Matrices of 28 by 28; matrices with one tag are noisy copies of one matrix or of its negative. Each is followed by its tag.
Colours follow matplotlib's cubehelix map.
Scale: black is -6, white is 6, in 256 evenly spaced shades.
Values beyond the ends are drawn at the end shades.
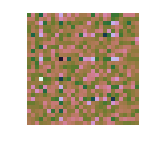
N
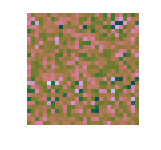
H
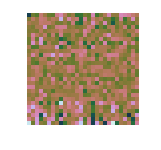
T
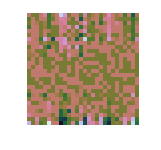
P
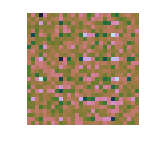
N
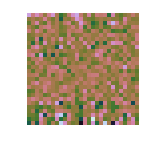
T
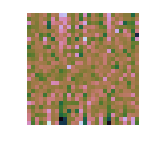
P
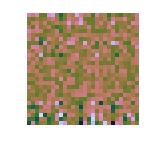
T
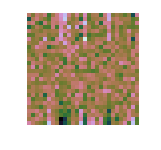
P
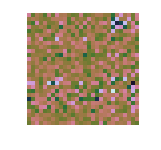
H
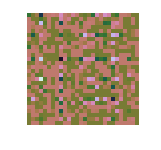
N
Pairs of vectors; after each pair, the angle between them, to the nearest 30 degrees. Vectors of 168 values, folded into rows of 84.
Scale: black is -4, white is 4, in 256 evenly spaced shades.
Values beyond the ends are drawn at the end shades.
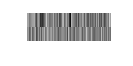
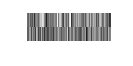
150 degrees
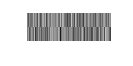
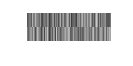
90 degrees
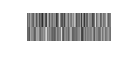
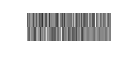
30 degrees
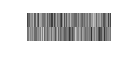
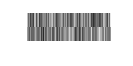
150 degrees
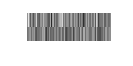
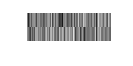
150 degrees
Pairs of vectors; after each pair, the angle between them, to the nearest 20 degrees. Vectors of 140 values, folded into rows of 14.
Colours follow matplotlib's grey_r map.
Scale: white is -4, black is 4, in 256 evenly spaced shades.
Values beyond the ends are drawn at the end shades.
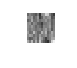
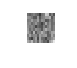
40 degrees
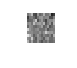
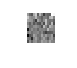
160 degrees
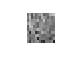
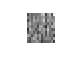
60 degrees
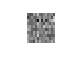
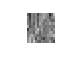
100 degrees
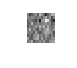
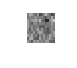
160 degrees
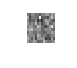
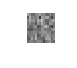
160 degrees
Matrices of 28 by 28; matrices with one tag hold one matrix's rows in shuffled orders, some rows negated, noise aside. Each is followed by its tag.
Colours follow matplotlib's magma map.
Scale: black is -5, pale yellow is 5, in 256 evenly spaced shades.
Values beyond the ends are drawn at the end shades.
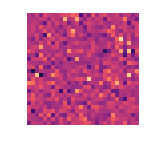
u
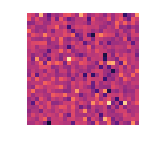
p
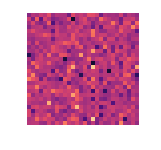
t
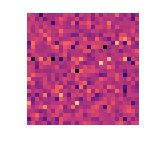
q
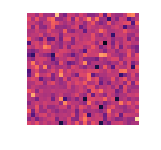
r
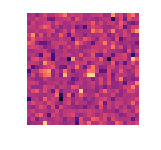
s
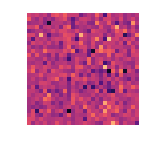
p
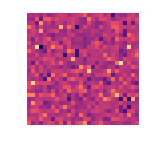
u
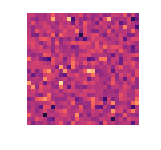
s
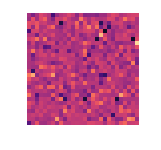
r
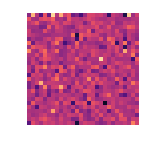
q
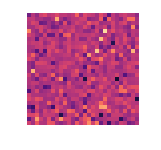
r
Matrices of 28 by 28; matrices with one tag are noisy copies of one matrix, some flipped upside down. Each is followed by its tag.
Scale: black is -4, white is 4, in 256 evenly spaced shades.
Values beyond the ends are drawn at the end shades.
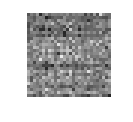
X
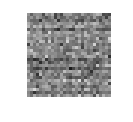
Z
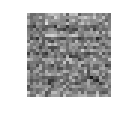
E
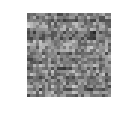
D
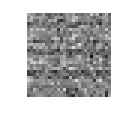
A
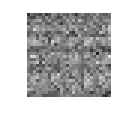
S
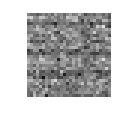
A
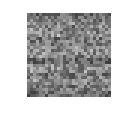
S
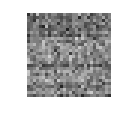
X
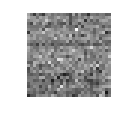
X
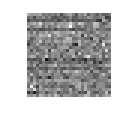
Z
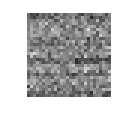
S
